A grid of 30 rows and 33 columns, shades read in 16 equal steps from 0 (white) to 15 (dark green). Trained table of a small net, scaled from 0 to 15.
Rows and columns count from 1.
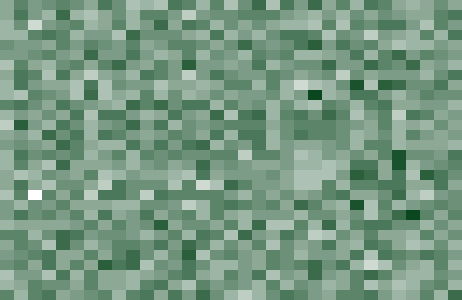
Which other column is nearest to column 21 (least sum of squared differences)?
13
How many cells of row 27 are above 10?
7
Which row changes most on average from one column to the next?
12
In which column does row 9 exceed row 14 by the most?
26
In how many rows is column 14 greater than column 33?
16
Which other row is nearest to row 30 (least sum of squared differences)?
4
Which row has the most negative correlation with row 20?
10
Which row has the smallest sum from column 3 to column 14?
18
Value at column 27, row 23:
11
